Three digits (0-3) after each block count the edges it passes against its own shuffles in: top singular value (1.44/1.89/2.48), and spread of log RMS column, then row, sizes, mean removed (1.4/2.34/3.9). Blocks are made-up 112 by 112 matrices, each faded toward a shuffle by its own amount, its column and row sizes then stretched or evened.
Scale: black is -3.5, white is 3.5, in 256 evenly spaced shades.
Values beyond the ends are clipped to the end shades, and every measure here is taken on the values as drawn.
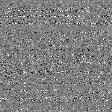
0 0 2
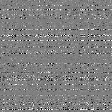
3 1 3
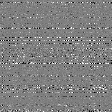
2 1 3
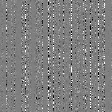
1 3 0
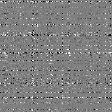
1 2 3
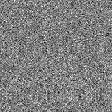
2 0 0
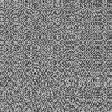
3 0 0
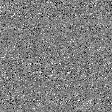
0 0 2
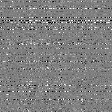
1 1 3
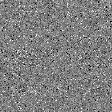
1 1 1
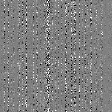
2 3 1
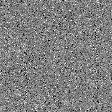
0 1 0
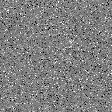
1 0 0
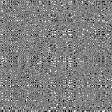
3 1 2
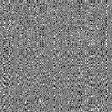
3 2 0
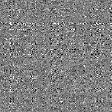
2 2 2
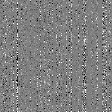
2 3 0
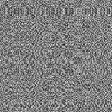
3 1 1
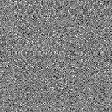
3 0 1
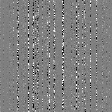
1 3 0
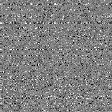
2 0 2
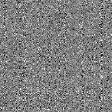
2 2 1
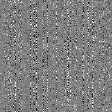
0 3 0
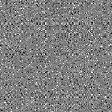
3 1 1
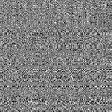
3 0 2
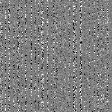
1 3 0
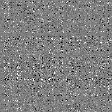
0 2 2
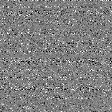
1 0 2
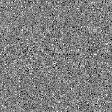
2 1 1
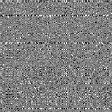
3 1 2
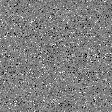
1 0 1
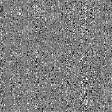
1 2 1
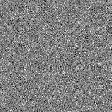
2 0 0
